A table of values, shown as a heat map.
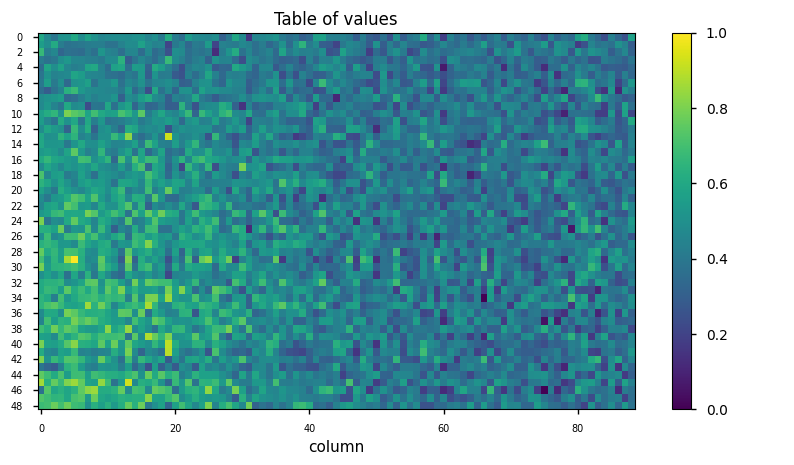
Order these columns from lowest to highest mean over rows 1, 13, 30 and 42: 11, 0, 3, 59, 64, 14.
64, 14, 59, 11, 3, 0
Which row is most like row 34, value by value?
39
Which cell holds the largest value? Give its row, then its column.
29, 5
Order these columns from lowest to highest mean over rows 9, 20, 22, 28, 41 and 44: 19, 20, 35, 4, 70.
70, 35, 20, 19, 4
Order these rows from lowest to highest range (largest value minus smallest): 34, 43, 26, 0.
0, 43, 26, 34
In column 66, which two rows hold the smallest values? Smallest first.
34, 39
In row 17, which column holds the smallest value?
60
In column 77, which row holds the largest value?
19
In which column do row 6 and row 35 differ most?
16
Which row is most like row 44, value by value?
47
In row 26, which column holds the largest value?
6
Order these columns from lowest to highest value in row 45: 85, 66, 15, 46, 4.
66, 85, 15, 46, 4
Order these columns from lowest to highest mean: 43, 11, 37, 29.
43, 37, 29, 11
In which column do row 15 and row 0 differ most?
31
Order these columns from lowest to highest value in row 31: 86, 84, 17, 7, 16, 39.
86, 39, 84, 17, 16, 7
